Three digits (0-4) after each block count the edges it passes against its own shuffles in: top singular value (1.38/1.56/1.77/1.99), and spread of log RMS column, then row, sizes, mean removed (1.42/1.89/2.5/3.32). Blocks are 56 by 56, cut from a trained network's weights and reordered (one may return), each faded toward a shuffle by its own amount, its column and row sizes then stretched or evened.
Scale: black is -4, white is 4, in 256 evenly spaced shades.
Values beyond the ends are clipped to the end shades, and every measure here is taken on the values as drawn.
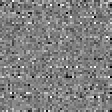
0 1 3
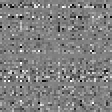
0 2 4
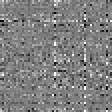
3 3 3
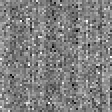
2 1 0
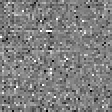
0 0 0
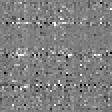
1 1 3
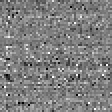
1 0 2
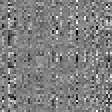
3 4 1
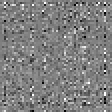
2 3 2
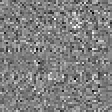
2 1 2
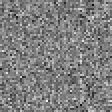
1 1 0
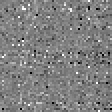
0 1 2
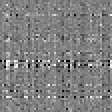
4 1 3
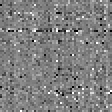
1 1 2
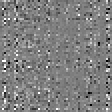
1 4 2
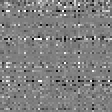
3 2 4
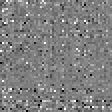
0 1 3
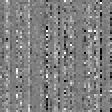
3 4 0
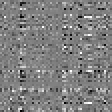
4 3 4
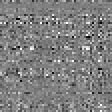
2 2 4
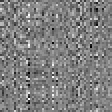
4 4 1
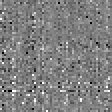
1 2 2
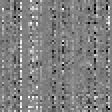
4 4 1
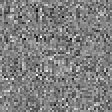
2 1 2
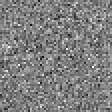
0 0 0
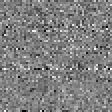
1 0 3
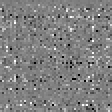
0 1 3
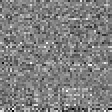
3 0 3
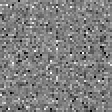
0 1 0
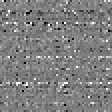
1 0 3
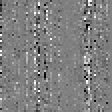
1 4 0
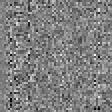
2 3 0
